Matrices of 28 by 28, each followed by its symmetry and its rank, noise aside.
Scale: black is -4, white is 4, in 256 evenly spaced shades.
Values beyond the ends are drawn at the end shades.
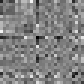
symmetric, rank three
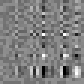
no symmetry, rank one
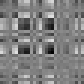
symmetric, rank one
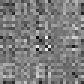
symmetric, rank two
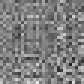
no symmetry, rank three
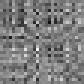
no symmetry, rank two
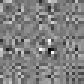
symmetric, rank three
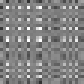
symmetric, rank one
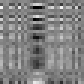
no symmetry, rank one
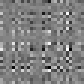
antisymmetric, rank two
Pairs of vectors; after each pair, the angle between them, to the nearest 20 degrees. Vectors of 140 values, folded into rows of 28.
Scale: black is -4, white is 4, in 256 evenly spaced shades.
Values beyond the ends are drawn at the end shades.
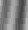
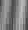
160 degrees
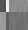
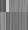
20 degrees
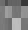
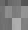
20 degrees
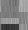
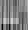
60 degrees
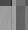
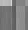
160 degrees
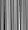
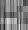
40 degrees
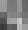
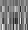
100 degrees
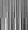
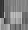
100 degrees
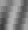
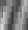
160 degrees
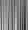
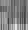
40 degrees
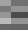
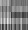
40 degrees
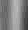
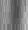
160 degrees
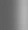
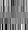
80 degrees
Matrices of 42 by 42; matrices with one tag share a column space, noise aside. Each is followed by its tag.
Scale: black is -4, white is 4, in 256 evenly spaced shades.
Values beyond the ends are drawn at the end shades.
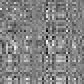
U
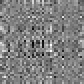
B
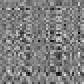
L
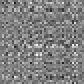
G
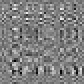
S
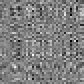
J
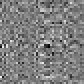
G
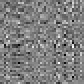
G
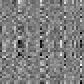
B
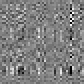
S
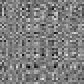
J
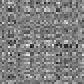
G
